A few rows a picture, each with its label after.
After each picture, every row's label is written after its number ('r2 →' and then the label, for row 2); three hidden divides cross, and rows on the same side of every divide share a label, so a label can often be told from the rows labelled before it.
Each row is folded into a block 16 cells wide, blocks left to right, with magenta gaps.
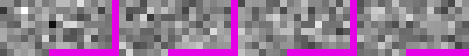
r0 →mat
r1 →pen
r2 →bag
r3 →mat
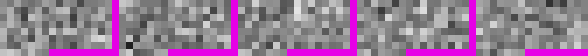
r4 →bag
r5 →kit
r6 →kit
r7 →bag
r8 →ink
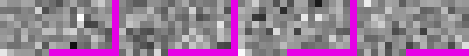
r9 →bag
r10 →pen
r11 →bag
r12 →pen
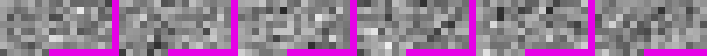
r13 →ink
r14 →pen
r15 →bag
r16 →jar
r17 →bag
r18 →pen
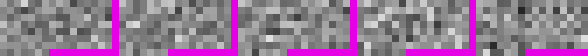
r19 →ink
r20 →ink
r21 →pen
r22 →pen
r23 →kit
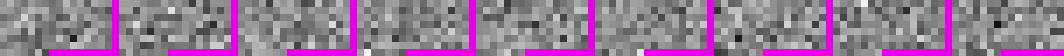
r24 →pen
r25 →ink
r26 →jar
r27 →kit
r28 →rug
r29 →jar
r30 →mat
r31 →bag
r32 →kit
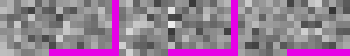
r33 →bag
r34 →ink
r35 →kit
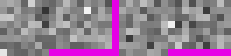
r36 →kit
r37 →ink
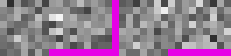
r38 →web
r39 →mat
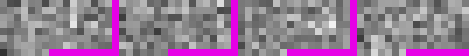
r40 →mat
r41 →pen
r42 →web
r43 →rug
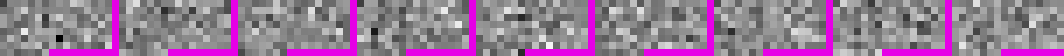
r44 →web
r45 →kit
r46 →mat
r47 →kit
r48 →pen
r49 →mat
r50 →kit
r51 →bag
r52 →ink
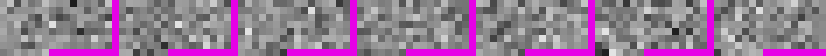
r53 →ink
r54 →kit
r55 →pen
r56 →web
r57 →pen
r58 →jar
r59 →mat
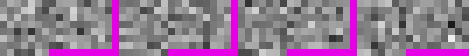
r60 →pen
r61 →ink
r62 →mat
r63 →bag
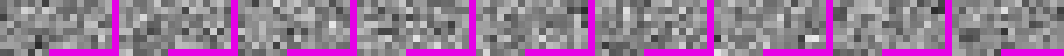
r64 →mat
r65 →pen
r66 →mat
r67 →ink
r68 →pen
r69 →kit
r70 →bag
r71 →mat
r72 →pen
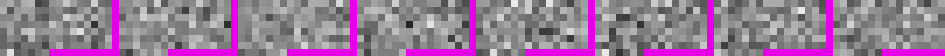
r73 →kit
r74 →mat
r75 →mat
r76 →web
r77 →mat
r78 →kit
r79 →kit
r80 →pen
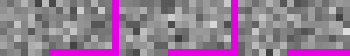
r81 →bag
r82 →web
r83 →mat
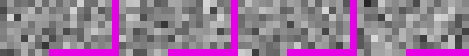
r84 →mat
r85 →kit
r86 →kit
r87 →rug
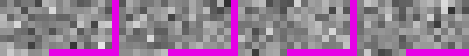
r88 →ink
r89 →pen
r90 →kit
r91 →kit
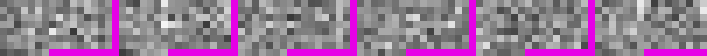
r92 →web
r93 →jar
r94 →ink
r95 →web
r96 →ink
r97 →jar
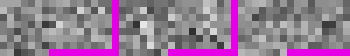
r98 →kit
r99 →web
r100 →bag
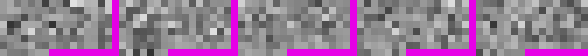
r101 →web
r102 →pen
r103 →ink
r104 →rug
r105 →mat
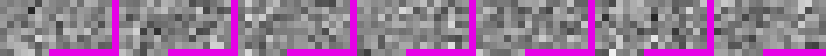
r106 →rug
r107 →ink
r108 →pen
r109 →mat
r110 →bag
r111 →jar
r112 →kit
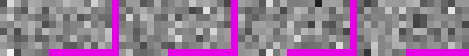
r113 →kit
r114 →kit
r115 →bag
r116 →jar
